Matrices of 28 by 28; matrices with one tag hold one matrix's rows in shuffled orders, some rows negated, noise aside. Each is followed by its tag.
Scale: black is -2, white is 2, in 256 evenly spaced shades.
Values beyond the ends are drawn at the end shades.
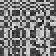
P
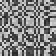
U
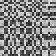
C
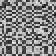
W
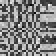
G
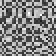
W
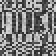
W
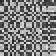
C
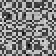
W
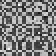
W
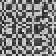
W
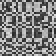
W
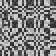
U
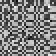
U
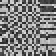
G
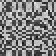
W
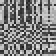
C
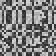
W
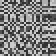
C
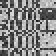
G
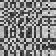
C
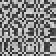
U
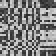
G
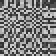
C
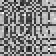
C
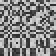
P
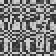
P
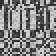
P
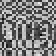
W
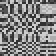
G
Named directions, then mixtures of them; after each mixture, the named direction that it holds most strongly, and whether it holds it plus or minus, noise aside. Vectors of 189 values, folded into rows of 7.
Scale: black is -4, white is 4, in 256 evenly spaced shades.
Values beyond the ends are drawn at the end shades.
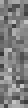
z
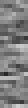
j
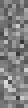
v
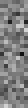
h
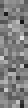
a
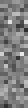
h, minus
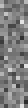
a, minus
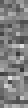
j, plus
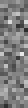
h, minus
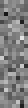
a, plus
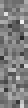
a, minus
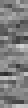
j, plus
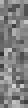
z, plus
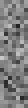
v, minus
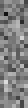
a, plus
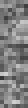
j, minus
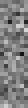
h, plus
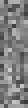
z, plus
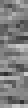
j, plus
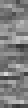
j, minus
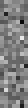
a, plus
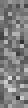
v, plus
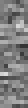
j, minus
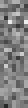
h, minus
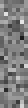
a, minus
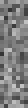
z, plus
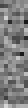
h, plus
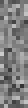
z, minus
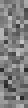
v, minus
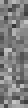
z, plus
